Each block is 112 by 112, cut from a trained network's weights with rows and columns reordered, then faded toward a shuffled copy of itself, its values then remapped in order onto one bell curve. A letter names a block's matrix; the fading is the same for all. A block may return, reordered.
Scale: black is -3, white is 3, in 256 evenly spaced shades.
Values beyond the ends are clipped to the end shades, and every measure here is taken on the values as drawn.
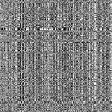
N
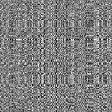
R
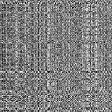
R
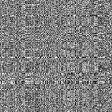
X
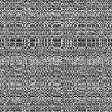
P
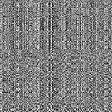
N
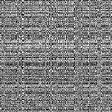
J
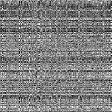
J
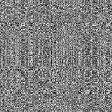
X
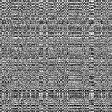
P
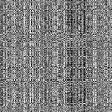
N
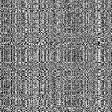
R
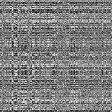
J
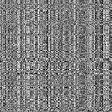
N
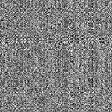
X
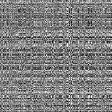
J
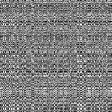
P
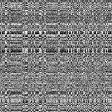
P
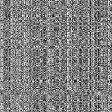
N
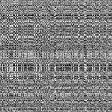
P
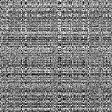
J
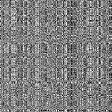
R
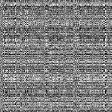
J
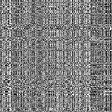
N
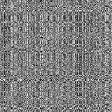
R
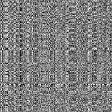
R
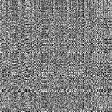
X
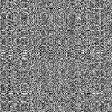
X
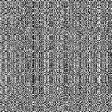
R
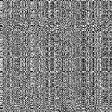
R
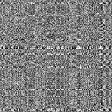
X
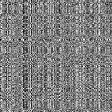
N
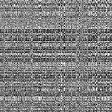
J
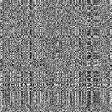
R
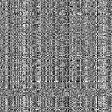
N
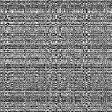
J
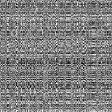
J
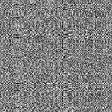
X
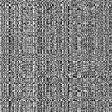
N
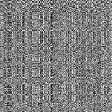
R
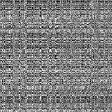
J
